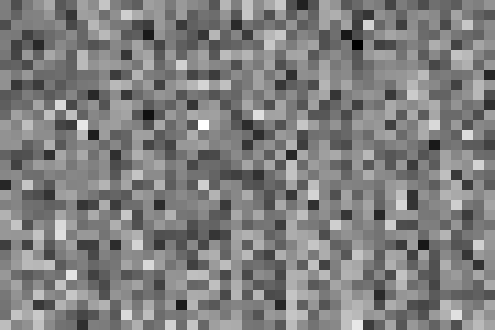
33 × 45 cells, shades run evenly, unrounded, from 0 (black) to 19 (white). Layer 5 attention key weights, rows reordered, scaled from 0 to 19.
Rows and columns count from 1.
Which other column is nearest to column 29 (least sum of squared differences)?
41
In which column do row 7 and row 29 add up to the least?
40
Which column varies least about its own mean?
16
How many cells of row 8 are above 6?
40
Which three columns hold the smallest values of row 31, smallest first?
17, 26, 4
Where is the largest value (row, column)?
13, 19
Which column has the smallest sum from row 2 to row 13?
33
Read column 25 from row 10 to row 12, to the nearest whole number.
11 6 12
